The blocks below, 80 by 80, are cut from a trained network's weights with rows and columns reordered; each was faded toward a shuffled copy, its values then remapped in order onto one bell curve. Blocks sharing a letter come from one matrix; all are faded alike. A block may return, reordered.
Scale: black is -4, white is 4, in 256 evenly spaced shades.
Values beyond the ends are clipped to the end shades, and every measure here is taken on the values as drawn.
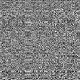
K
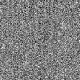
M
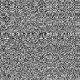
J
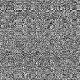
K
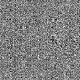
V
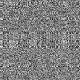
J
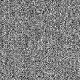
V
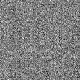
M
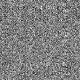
V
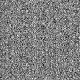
M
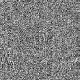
M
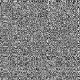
K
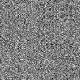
M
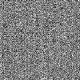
V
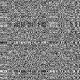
J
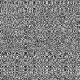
J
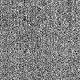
M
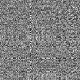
K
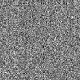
M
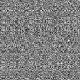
K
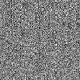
M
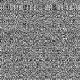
K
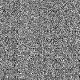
V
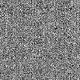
V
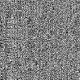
M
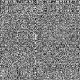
K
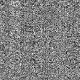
V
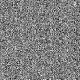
M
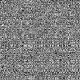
K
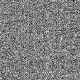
M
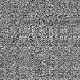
K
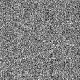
M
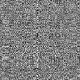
K
